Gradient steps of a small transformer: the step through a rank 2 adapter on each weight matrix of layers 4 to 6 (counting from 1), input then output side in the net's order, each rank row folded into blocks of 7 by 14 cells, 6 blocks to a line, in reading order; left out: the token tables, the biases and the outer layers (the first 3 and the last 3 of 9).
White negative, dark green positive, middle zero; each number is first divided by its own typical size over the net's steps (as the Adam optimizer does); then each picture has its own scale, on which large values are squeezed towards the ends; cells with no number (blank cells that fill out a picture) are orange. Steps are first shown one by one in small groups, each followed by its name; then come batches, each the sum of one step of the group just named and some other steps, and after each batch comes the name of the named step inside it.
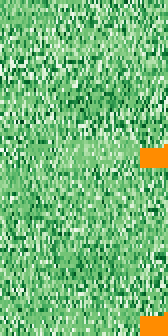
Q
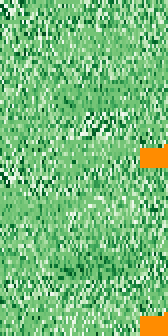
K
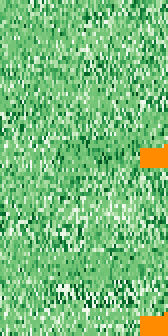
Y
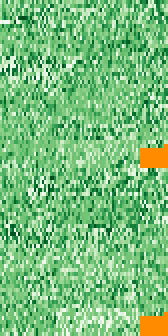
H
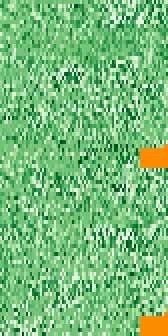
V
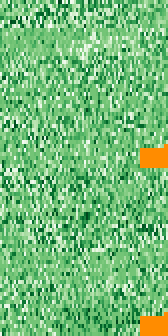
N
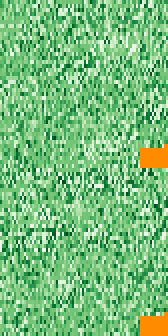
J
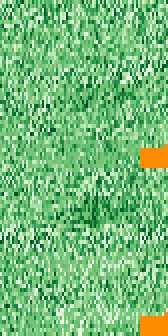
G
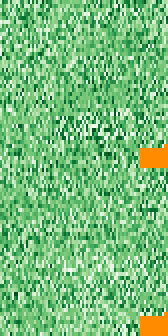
H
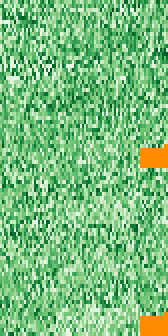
H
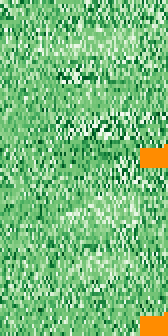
K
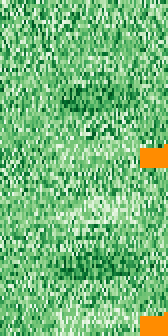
K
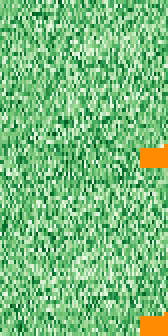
N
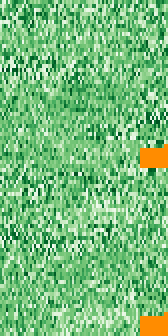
H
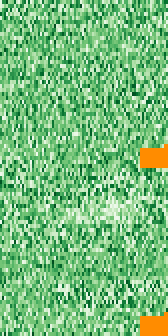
Y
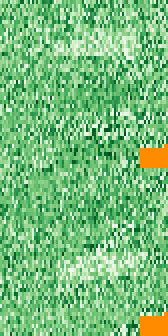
G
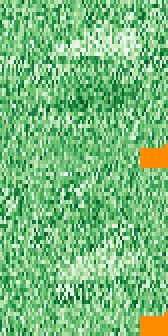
G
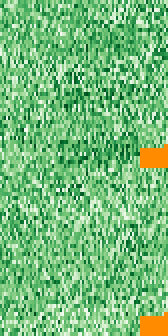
V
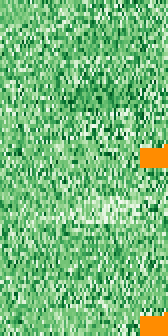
J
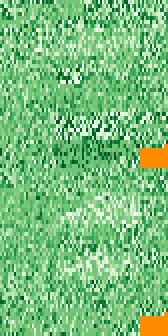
K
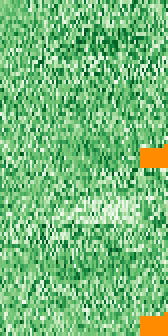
Y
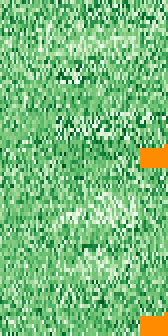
N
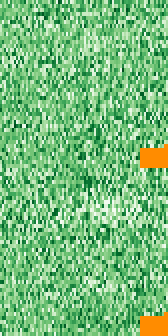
N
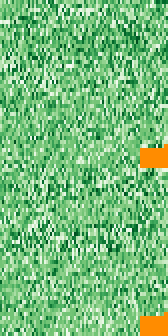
H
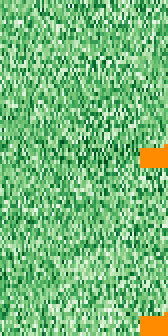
V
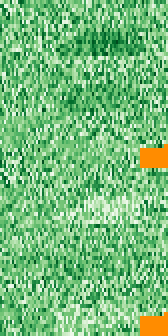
K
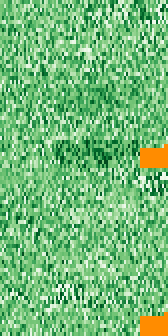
Y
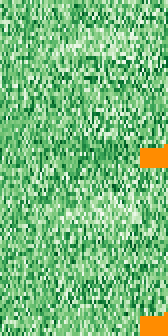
V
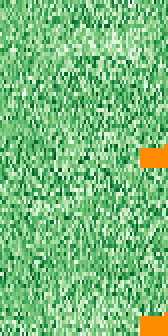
V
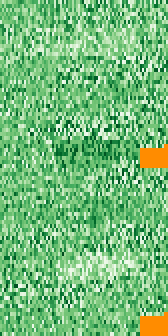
G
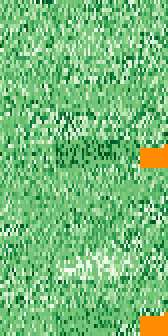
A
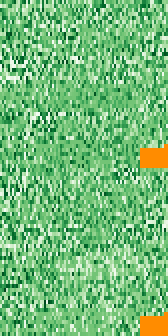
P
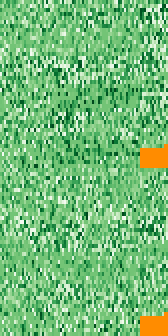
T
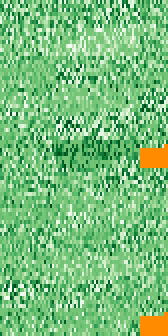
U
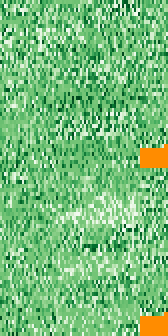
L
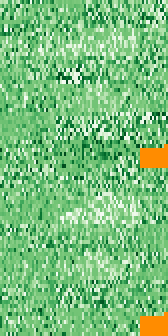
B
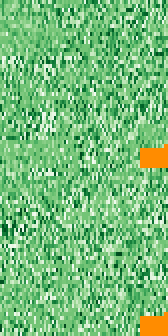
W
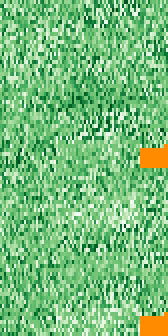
L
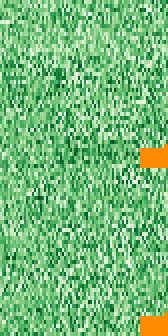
T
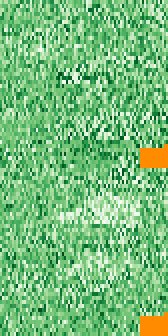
B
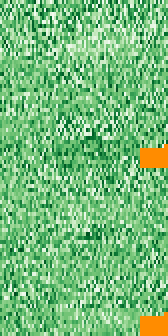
U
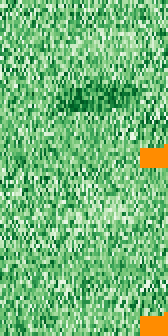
T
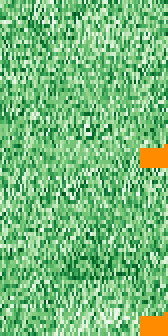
P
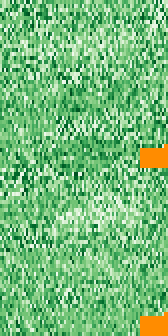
B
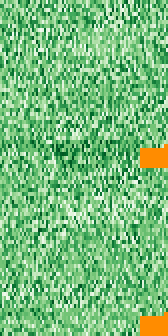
U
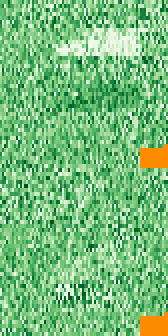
T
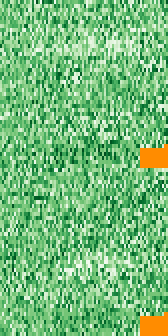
A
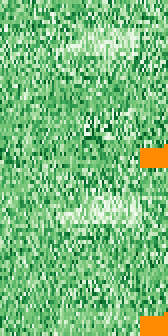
B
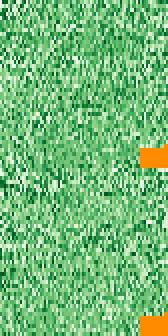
P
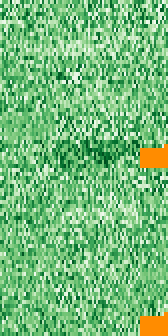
B
